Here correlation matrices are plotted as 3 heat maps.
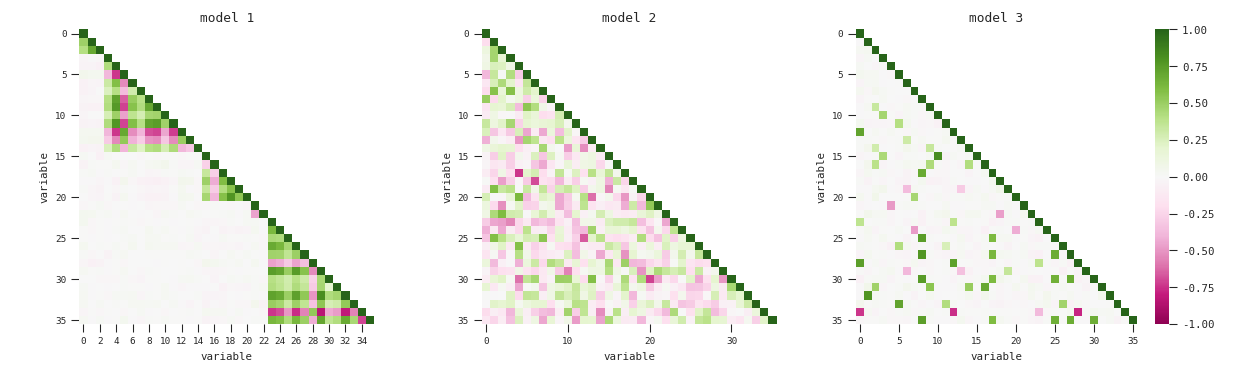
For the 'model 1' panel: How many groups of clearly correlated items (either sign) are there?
5
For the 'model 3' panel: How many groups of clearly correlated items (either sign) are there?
10
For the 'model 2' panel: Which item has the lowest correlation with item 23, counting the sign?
3
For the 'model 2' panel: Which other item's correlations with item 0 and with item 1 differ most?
25
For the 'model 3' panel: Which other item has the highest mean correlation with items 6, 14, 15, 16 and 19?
31
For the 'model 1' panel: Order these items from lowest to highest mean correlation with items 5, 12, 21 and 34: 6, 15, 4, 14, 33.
4, 6, 14, 33, 15
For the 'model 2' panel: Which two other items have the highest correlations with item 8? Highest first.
0, 28
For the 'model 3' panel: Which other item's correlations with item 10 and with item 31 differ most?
15
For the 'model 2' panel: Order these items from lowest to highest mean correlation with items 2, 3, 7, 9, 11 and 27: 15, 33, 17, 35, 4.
35, 15, 17, 4, 33
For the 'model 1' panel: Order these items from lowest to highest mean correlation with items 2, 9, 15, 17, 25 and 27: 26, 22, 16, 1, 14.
16, 22, 14, 1, 26
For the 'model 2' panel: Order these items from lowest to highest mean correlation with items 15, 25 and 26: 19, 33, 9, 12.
12, 33, 19, 9
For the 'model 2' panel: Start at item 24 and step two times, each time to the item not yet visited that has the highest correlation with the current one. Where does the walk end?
30
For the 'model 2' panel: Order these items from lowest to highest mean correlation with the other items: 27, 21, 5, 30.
21, 27, 30, 5
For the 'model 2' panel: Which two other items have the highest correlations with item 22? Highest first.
2, 1
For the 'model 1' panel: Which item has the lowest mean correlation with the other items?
34
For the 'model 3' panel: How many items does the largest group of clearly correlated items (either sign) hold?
6
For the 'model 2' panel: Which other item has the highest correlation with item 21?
20
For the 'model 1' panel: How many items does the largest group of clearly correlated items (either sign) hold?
13
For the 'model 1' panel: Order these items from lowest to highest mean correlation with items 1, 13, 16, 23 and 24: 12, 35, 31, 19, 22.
19, 22, 12, 31, 35
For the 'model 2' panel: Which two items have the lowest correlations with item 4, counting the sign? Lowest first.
17, 30
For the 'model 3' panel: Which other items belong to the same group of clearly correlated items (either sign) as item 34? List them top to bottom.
0, 12, 23, 28
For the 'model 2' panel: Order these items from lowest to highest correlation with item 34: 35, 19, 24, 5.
5, 24, 19, 35
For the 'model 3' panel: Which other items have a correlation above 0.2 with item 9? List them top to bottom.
2, 14, 16, 31
